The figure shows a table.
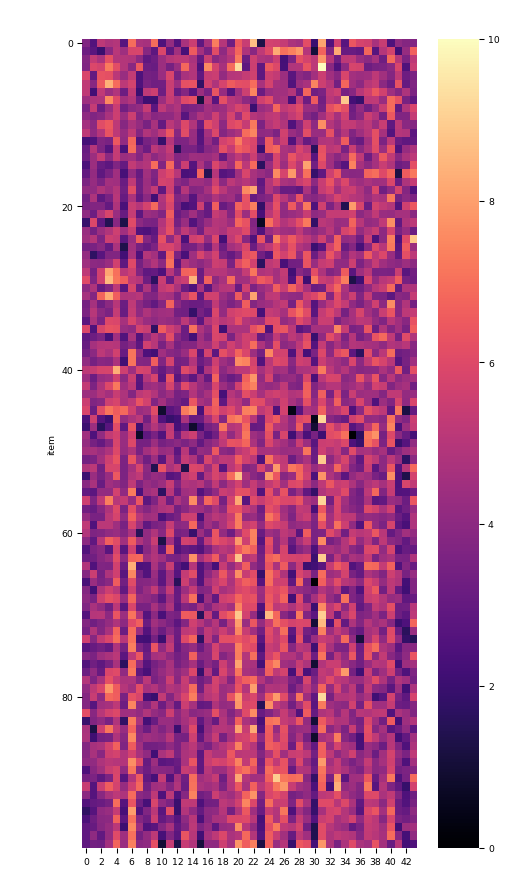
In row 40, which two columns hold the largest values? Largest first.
4, 31
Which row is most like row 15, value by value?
20
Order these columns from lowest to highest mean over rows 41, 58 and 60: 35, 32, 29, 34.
34, 35, 32, 29
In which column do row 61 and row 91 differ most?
33
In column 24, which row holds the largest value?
70
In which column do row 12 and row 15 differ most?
29
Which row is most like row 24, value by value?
52
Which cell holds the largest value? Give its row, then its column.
3, 31
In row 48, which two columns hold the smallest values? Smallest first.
35, 7
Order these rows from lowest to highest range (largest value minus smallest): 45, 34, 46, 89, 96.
34, 89, 96, 45, 46
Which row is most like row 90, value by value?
1
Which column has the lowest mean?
30
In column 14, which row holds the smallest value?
47
